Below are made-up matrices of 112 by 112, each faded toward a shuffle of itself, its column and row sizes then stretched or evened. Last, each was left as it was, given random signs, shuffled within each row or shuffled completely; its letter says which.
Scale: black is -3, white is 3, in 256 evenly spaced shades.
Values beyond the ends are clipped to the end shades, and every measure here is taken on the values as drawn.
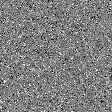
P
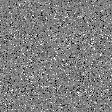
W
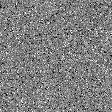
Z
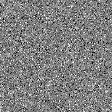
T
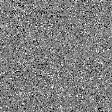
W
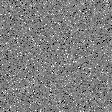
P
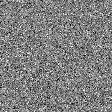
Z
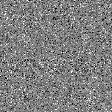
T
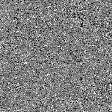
T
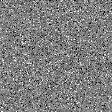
W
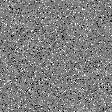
Z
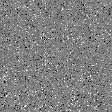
W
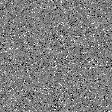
W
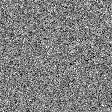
P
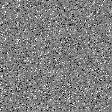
W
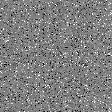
T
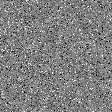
P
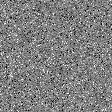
P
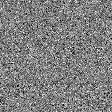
Z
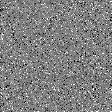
W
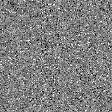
T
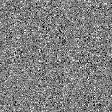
T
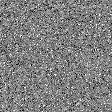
Z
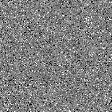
T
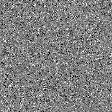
W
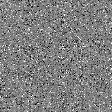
T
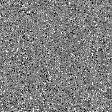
W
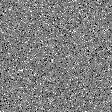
P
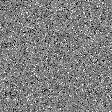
P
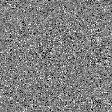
T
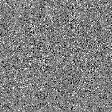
T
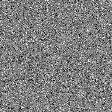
W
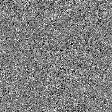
W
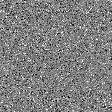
Z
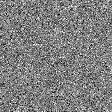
Z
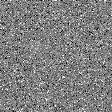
Z
